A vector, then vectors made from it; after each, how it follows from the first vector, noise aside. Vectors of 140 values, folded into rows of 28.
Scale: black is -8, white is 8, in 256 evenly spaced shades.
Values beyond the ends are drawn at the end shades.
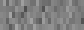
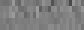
wrapped around, partly zeroed.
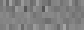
partly zeroed.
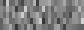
negated, scaled up.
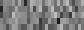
reversed, scaled up.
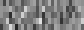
negated, scaled up.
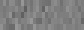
shrunk.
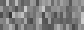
negated, scaled up.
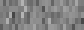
sign-scrambled.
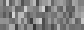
negated, scaled up.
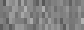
sign-scrambled.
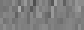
wrapped around, partly zeroed.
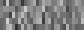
negated, scaled up.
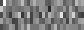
wrapped around, negated, scaled up.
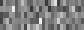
wrapped around, negated, scaled up.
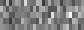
wrapped around, negated, scaled up.
